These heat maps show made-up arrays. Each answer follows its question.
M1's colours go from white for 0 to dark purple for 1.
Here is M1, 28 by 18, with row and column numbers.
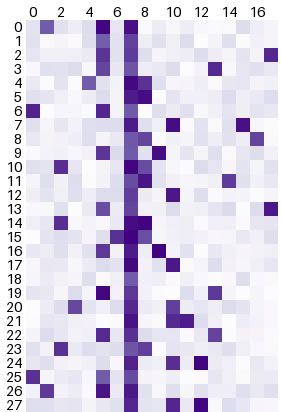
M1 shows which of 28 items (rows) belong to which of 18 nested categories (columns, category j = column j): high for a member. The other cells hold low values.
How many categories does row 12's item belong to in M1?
2
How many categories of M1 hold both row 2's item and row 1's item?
2
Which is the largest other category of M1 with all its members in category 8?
2
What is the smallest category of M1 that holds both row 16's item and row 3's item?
5
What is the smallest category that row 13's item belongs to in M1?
17
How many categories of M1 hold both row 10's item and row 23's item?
3
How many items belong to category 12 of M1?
2
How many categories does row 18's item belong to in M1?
1
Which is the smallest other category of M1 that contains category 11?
10
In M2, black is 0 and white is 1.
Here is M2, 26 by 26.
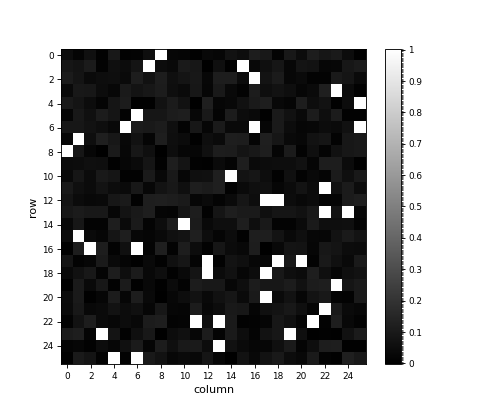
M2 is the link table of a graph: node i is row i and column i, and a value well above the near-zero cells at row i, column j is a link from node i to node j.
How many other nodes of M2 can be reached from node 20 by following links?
3
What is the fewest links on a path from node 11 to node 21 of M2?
2
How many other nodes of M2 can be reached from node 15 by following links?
2
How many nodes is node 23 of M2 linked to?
2
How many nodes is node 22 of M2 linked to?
3
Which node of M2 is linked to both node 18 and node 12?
node 17
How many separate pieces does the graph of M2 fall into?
8
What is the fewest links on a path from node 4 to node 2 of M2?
4
